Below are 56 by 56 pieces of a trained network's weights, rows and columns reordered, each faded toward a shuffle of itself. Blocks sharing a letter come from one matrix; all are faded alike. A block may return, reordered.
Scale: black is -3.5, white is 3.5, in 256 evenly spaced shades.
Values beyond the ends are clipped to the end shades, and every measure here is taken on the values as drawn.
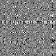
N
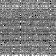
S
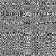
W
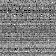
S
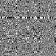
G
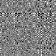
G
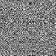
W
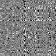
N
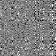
N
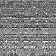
S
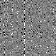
N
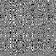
N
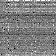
S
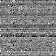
S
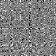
N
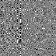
N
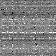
S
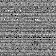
S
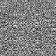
W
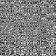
W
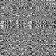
W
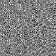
G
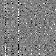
N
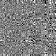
G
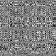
W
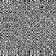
W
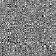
G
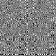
G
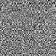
W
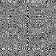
N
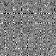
G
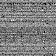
S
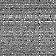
S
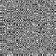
W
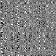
G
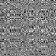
W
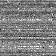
S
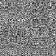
W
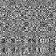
W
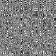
G
